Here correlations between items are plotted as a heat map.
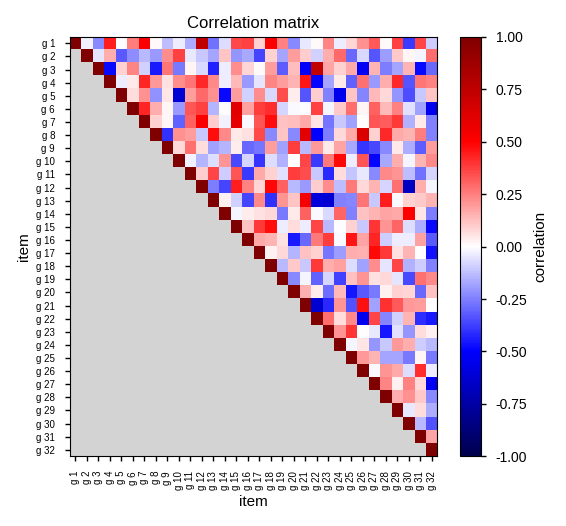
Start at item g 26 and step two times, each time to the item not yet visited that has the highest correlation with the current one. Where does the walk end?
g 21
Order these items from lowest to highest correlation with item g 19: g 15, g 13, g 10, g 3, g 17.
g 3, g 10, g 15, g 17, g 13
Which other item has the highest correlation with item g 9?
g 20
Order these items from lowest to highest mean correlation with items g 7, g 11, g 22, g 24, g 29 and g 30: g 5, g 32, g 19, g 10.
g 32, g 19, g 5, g 10
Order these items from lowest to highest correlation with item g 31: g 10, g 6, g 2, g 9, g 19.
g 9, g 6, g 2, g 10, g 19
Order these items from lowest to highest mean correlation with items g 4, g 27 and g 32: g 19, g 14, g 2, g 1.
g 14, g 2, g 19, g 1
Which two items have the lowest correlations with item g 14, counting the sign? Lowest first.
g 5, g 12
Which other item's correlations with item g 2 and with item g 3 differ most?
g 22
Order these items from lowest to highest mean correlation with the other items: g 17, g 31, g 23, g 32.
g 32, g 23, g 31, g 17
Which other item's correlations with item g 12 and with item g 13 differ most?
g 1
